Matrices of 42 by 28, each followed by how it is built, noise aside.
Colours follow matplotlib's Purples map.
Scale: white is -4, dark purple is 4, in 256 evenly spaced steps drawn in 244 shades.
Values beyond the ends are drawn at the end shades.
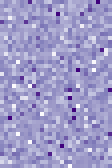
sparse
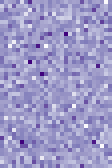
sparse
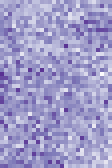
smooth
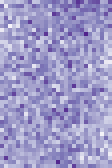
smooth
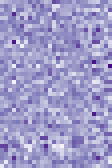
low rank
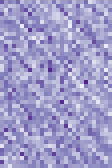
Toeplitz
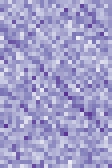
Toeplitz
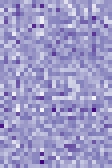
low rank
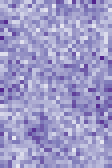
smooth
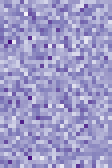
repeating rows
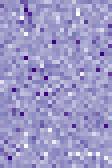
sparse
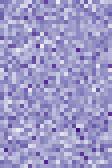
repeating rows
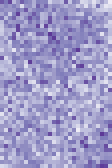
smooth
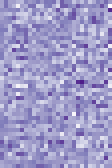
low rank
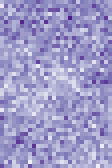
smooth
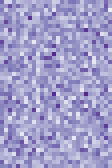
repeating rows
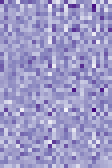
low rank
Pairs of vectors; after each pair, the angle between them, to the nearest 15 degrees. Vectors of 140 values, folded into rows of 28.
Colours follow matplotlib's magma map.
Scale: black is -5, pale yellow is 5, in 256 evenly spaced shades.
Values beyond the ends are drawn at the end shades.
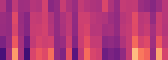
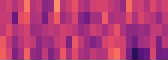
135 degrees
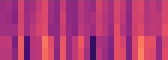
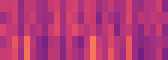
150 degrees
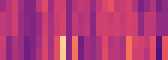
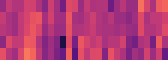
150 degrees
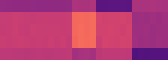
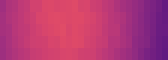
60 degrees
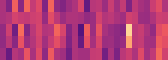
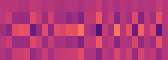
90 degrees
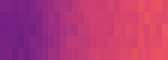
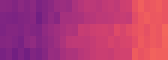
15 degrees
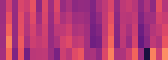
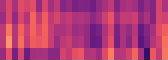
30 degrees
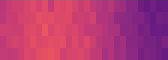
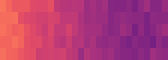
45 degrees
